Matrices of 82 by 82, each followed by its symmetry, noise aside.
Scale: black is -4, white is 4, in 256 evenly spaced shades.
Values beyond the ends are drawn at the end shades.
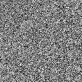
symmetric.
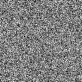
antisymmetric.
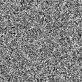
symmetric across the other diagonal.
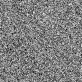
antisymmetric.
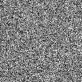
no symmetry.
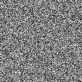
antisymmetric.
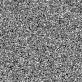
antisymmetric.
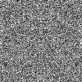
mirrored left to right.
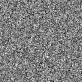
same after a half turn.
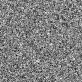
symmetric across the other diagonal.
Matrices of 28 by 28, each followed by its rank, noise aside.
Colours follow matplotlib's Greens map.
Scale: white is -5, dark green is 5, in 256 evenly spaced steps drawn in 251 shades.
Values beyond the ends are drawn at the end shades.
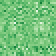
four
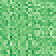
four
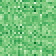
four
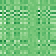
one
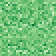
six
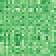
four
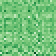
four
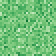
six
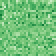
six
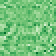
four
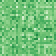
four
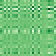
one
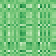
one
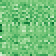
four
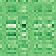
two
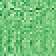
four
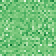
six
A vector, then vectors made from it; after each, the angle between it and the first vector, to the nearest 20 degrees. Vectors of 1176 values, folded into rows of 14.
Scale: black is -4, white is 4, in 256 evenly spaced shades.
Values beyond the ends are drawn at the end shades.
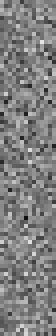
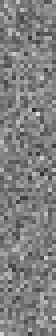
80 degrees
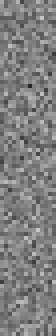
40 degrees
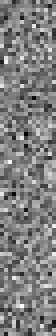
100 degrees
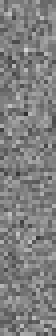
60 degrees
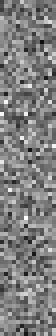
160 degrees
